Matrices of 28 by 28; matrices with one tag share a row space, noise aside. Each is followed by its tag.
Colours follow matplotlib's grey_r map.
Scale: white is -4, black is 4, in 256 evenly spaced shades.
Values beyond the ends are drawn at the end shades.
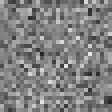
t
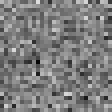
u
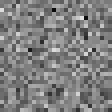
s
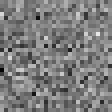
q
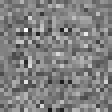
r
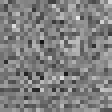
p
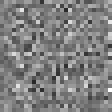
t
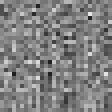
u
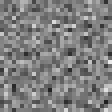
u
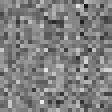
s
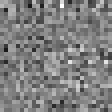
p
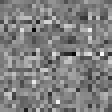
u
